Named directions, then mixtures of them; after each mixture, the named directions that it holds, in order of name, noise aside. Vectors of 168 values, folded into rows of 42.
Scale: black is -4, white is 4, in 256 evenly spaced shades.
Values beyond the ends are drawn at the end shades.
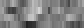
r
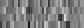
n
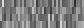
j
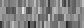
j, n, r.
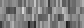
j, n, r.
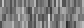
j, n.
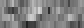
r.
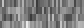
j, r.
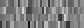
n.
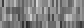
j, r.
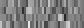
n.
